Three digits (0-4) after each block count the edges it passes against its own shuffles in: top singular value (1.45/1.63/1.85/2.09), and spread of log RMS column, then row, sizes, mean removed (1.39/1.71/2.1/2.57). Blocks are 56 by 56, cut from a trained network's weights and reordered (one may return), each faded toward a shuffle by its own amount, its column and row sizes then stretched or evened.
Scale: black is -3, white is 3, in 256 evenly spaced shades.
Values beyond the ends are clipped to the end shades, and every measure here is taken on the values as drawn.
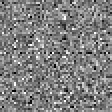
1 1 1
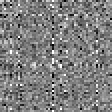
2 3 2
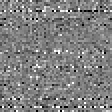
3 0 4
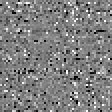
0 2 3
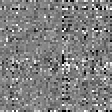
2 4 4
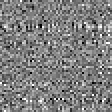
4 0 3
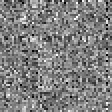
3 1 1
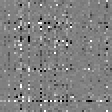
1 4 3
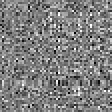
4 3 2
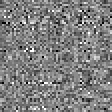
3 1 3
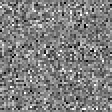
0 1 3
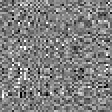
4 2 2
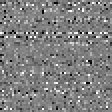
1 1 4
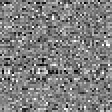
3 0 3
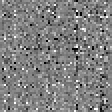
0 3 2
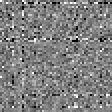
2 2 3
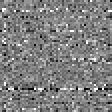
2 0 4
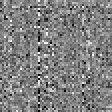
2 3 0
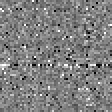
1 0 2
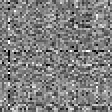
4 2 2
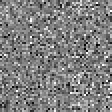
2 2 1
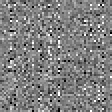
2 4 0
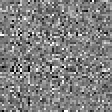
3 2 2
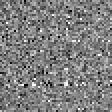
0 1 2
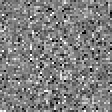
0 2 0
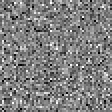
2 1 1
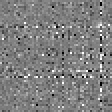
2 2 3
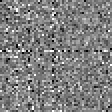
2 2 1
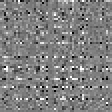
3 4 4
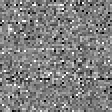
0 0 2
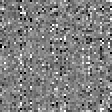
0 4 1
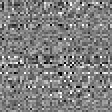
4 1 4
